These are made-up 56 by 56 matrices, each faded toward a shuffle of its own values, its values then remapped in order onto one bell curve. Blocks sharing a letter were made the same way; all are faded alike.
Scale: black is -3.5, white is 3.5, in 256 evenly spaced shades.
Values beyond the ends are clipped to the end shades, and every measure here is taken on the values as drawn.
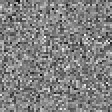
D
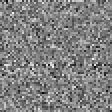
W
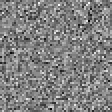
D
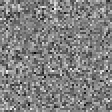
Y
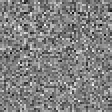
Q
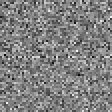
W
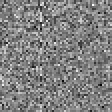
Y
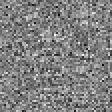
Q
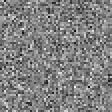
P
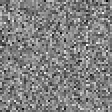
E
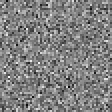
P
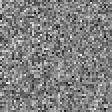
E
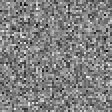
E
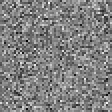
E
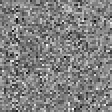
E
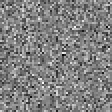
E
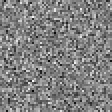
P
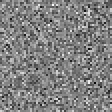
E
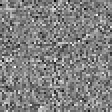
Y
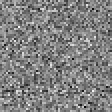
D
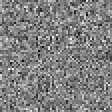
Q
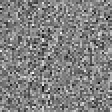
E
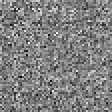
Y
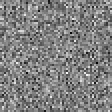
Q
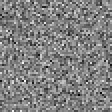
D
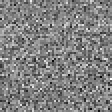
W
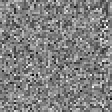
Y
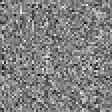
Y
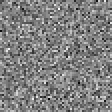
D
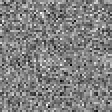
Q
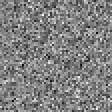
P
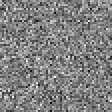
W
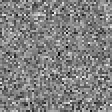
W
